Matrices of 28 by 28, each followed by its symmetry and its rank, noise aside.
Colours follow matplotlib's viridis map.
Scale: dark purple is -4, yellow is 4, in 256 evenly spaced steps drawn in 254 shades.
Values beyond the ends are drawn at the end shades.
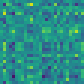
no symmetry, rank two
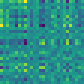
symmetric, rank two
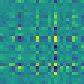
no symmetry, rank one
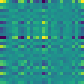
no symmetry, rank one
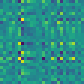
no symmetry, rank two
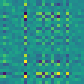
no symmetry, rank one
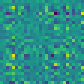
antisymmetric, rank two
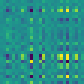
no symmetry, rank one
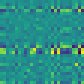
no symmetry, rank one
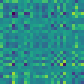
symmetric, rank two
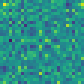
symmetric, rank three
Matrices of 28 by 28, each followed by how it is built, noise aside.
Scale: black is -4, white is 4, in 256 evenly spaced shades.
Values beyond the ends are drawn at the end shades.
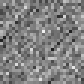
Hankel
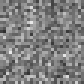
blocks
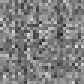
blocks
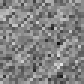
Hankel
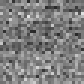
blocks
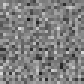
repeating columns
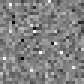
sparse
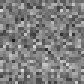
repeating columns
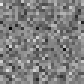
repeating columns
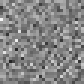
Hankel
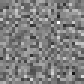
low rank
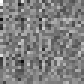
low rank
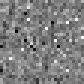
sparse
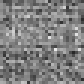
blocks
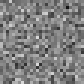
blocks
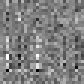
low rank
